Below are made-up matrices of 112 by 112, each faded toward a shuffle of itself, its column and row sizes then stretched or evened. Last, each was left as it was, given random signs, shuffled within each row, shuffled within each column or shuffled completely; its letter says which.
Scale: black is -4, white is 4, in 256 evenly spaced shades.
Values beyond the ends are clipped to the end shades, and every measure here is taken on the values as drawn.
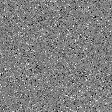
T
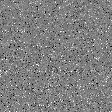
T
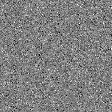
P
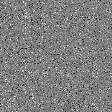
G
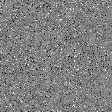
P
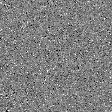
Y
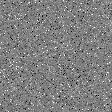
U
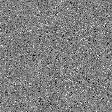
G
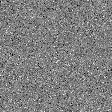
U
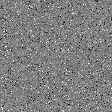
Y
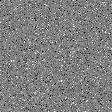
Y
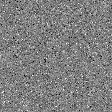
T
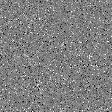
P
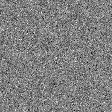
U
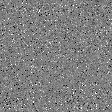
T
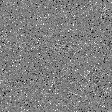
T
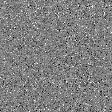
G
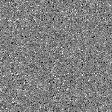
P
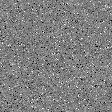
T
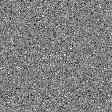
T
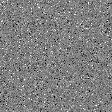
G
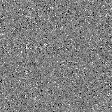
G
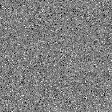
P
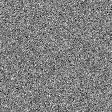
U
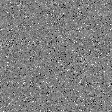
G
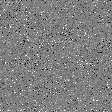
T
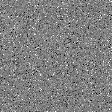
G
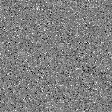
P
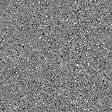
Y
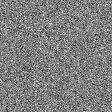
T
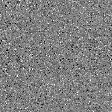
P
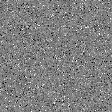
P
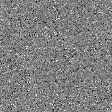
P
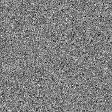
G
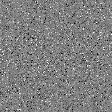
P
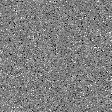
P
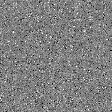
P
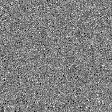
P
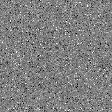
P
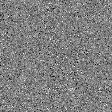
G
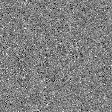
G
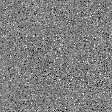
P
